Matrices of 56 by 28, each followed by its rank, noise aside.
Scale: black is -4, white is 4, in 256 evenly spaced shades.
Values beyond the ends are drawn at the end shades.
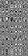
three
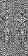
six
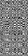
three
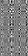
two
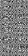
six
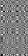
two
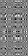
two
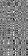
three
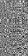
six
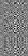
three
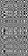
two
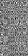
six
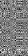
four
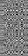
three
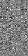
six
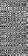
three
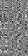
four
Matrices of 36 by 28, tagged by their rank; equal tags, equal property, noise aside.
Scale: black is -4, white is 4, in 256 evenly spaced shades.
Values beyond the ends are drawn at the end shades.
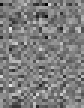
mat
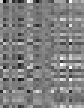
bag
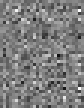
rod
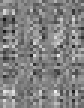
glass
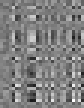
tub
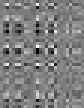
tub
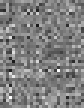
rod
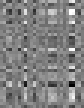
tub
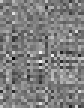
mat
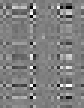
tub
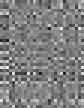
glass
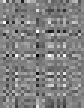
bag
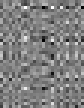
bag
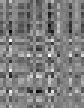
bag
